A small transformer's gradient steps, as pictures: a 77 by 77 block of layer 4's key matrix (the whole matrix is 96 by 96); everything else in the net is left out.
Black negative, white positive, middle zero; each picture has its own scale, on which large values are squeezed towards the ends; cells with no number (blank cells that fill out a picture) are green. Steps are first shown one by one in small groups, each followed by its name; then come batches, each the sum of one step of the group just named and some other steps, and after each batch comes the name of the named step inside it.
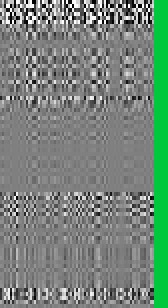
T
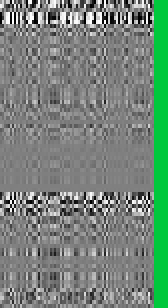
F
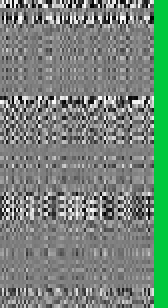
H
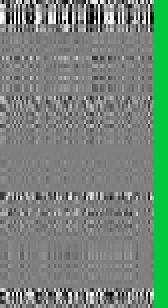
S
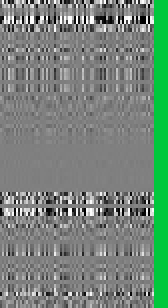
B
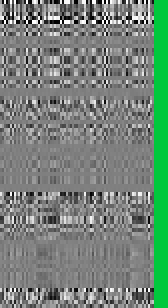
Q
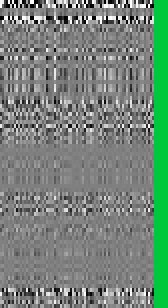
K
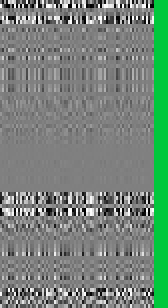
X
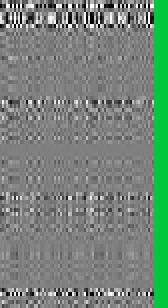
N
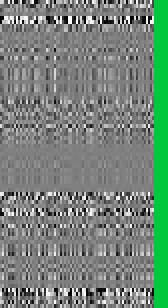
K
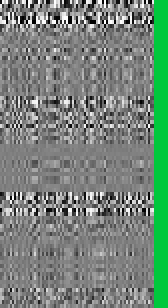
F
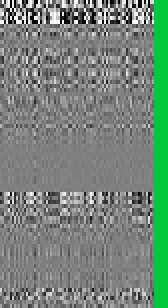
K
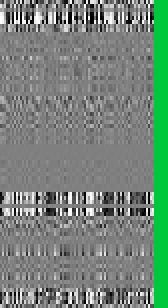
S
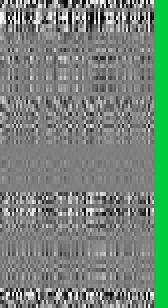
S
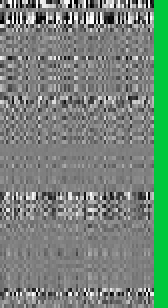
H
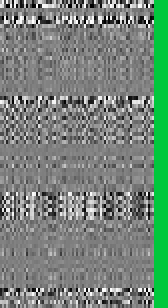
H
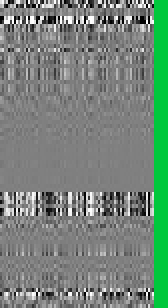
B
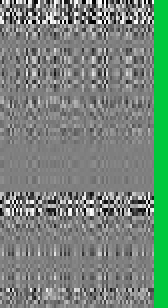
T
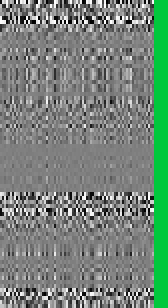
T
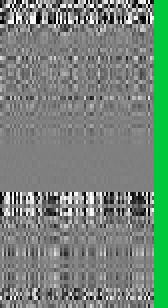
B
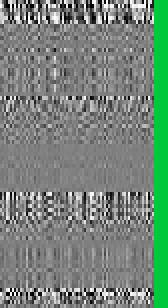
K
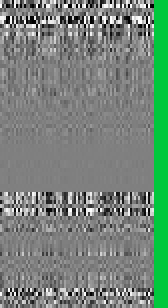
X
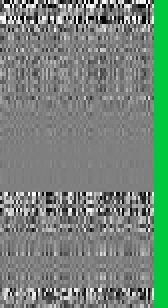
B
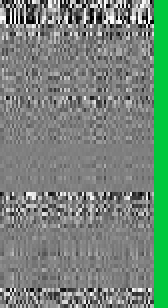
Q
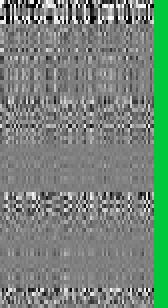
K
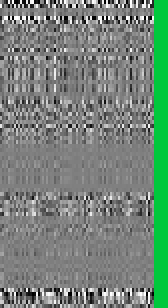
K
